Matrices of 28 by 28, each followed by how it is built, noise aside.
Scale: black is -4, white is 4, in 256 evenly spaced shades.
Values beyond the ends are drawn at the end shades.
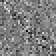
banded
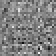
low rank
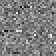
uneven rows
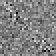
banded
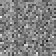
repeating rows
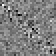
banded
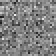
blocks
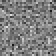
repeating columns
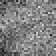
smooth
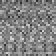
repeating columns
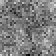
smooth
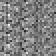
repeating rows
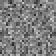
repeating columns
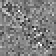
banded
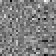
low rank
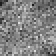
smooth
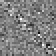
banded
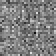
blocks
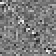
banded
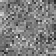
smooth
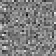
low rank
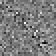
banded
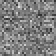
blocks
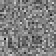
blocks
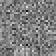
low rank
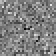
banded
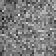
smooth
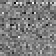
uneven rows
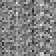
repeating rows
